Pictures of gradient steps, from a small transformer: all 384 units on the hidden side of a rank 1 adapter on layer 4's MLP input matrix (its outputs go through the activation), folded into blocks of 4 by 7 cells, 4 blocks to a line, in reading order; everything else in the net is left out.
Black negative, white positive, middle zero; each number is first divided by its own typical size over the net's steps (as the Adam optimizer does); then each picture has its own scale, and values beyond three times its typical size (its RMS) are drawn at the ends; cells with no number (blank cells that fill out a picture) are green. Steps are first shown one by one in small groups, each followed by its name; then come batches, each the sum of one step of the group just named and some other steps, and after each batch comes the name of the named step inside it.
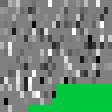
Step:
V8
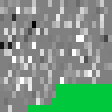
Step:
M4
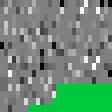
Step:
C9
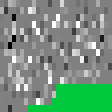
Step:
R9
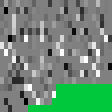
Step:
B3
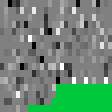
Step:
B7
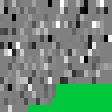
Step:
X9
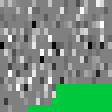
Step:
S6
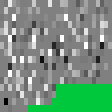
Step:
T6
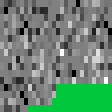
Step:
B3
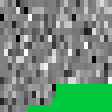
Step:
B7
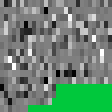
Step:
B7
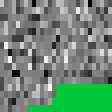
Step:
C9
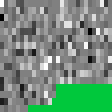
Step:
M4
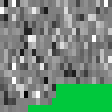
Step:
T6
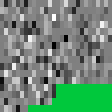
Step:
V8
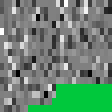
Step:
C9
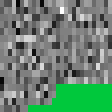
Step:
B7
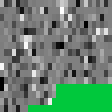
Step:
B7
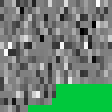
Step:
V8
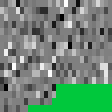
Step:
S6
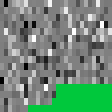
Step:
V8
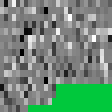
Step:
T6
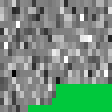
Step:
R9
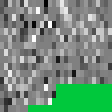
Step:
T6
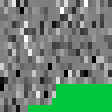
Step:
C9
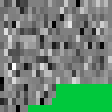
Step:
S6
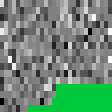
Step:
C9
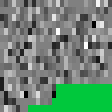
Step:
V8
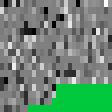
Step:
B3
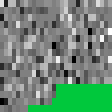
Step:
V8
